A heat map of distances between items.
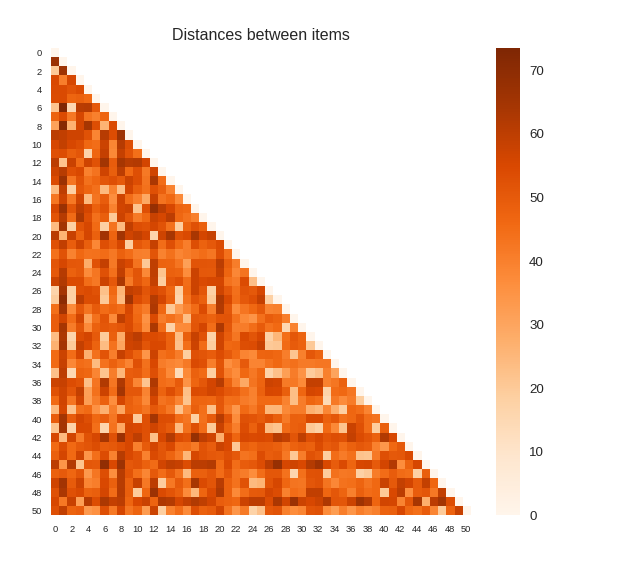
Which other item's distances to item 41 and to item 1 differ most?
6
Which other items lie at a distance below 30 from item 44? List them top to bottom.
16, 29, 33, 37, 38, 46
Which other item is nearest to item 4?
11
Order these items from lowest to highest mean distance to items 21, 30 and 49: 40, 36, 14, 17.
14, 36, 40, 17
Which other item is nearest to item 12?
20
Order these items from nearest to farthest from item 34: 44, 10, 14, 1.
14, 44, 10, 1
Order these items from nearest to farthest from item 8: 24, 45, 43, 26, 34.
26, 34, 43, 24, 45
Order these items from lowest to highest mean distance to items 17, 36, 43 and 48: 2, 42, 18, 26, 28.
28, 18, 2, 26, 42
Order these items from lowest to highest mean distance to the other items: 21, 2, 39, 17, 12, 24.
39, 2, 24, 21, 17, 12
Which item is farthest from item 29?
49
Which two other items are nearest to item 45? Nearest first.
3, 49
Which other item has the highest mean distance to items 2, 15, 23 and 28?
1
